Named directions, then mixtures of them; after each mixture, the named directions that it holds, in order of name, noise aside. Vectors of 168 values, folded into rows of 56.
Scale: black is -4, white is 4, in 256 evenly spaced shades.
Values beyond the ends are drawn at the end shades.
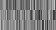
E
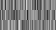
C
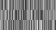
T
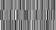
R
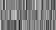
C, R.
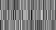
R, T.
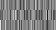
E, R.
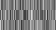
C, R, T.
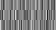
R.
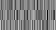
C, E, R.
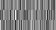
R.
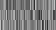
E.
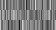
C, E, R.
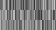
E, T.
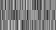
C.
